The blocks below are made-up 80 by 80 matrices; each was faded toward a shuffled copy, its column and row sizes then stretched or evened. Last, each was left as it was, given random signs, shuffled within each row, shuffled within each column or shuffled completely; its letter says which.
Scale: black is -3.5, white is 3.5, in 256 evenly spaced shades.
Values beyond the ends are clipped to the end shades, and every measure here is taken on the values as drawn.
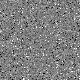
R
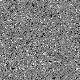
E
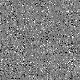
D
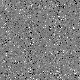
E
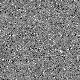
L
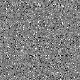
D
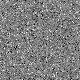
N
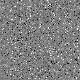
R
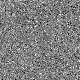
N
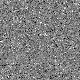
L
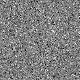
R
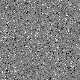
R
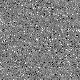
L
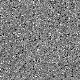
E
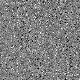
R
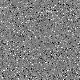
L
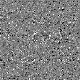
D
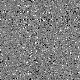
E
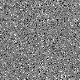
E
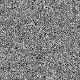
E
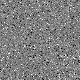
L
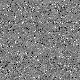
L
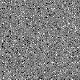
D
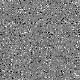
D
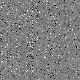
R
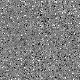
E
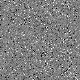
R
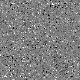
E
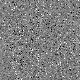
R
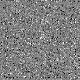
D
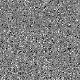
D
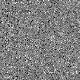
D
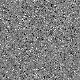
E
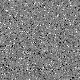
L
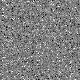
R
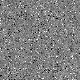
E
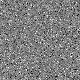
N
